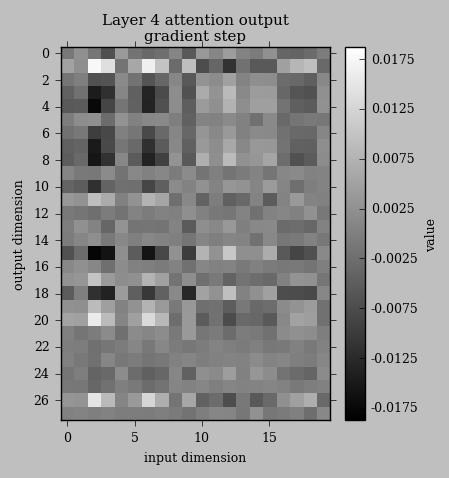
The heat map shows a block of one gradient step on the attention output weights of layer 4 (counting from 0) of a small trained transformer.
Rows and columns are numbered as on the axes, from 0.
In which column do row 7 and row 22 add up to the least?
2
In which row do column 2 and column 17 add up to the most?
1
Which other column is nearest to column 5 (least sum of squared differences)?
0
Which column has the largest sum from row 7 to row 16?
12
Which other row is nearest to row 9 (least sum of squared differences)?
21
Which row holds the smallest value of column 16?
18
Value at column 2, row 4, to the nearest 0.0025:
-0.0175
